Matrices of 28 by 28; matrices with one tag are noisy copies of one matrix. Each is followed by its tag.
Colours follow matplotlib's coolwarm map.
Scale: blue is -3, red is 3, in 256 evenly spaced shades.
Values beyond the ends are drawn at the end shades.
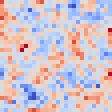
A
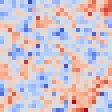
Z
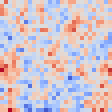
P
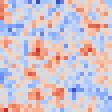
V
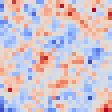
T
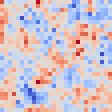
A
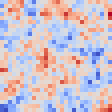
T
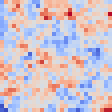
T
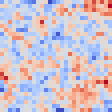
Z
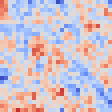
V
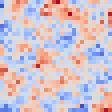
T
